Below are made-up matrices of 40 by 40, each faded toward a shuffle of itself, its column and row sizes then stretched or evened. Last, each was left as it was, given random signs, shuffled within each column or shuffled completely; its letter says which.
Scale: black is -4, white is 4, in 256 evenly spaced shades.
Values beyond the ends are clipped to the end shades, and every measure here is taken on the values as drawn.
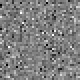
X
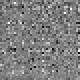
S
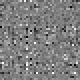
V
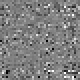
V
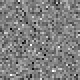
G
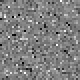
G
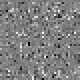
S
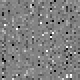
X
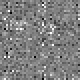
S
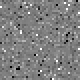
G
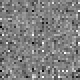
V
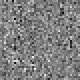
X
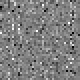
X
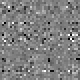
S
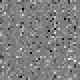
X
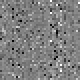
X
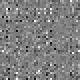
S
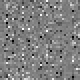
X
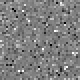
G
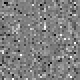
X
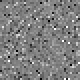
G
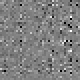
S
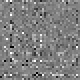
S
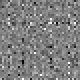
S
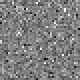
G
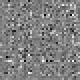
V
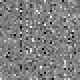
X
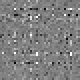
V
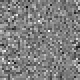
X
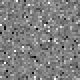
G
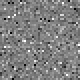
G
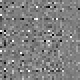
S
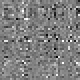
S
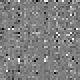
S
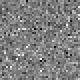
G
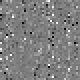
X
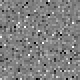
G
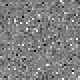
G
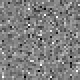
X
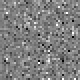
X
